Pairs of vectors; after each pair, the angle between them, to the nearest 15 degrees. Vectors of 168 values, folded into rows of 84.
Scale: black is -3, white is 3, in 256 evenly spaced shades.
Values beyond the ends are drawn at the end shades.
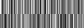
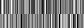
135 degrees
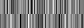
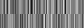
45 degrees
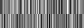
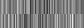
90 degrees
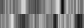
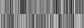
135 degrees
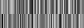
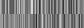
135 degrees
